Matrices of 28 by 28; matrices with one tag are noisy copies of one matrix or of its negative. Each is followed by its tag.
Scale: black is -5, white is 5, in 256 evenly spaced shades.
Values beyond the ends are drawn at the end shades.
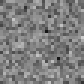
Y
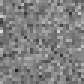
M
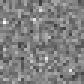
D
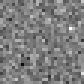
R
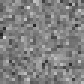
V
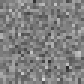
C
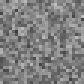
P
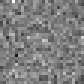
Y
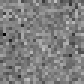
V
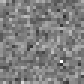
D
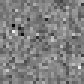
P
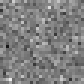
P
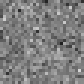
V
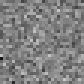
V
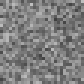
M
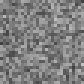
M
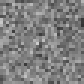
M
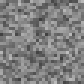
D
